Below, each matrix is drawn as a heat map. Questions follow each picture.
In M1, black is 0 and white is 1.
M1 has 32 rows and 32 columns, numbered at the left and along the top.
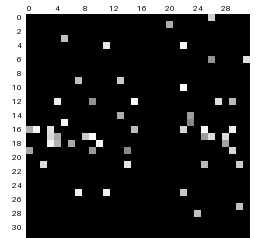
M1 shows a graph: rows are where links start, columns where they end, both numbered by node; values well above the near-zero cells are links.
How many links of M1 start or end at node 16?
7
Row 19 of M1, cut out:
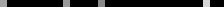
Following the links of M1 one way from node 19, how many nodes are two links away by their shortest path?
4
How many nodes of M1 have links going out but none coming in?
6
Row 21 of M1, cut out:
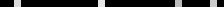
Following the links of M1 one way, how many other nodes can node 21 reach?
9
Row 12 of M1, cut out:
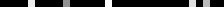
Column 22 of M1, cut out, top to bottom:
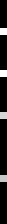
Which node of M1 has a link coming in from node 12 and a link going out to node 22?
node 4
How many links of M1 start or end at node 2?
1
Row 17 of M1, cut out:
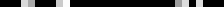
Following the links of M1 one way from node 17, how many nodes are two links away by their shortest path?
6
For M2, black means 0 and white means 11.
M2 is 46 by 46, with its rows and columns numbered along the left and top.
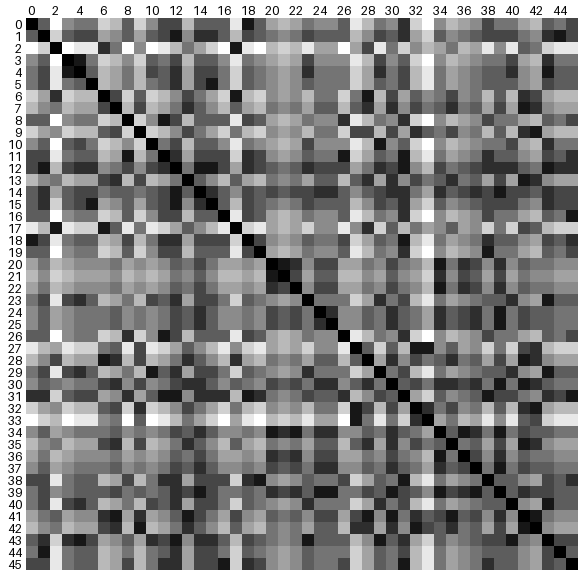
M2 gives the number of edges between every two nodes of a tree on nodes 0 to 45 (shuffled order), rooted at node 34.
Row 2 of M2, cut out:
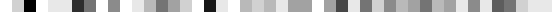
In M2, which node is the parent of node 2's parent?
6
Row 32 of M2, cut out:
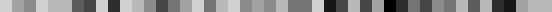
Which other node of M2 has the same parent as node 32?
9
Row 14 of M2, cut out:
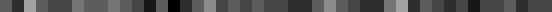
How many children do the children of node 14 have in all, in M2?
4
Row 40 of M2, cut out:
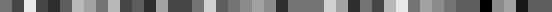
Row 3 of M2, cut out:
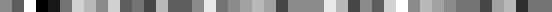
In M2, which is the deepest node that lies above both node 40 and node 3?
43
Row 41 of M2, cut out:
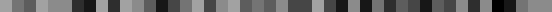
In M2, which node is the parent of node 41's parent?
39
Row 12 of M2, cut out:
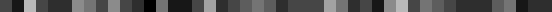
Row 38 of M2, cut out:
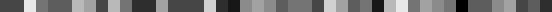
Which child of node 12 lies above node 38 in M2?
31
